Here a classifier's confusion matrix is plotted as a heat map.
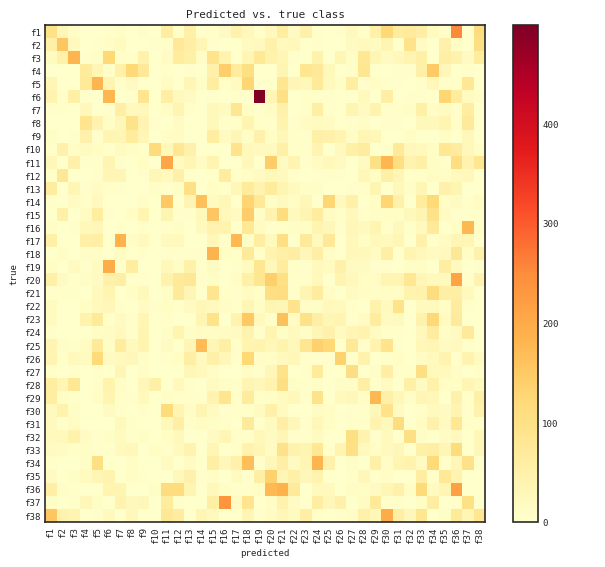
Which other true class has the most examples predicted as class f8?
f4
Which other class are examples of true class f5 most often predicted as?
f18
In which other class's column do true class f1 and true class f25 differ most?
f36
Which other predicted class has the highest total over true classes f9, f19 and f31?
f6
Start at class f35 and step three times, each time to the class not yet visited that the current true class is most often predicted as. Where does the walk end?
f21
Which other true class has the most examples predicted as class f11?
f14
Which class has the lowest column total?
f10
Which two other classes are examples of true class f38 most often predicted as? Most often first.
f30, f1
